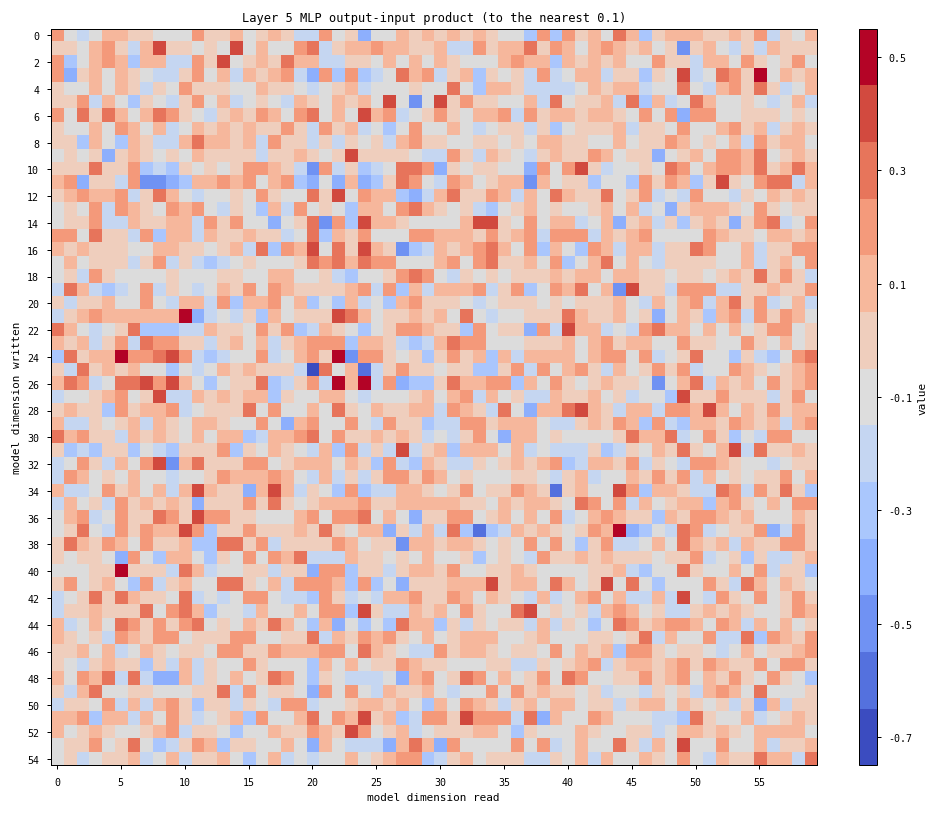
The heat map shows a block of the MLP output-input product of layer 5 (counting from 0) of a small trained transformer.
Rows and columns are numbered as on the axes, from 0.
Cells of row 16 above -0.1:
42
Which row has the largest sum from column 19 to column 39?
17
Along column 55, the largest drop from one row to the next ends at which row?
50
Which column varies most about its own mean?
20
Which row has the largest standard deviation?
11
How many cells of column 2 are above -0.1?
31
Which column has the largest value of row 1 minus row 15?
8
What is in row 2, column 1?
-0.3
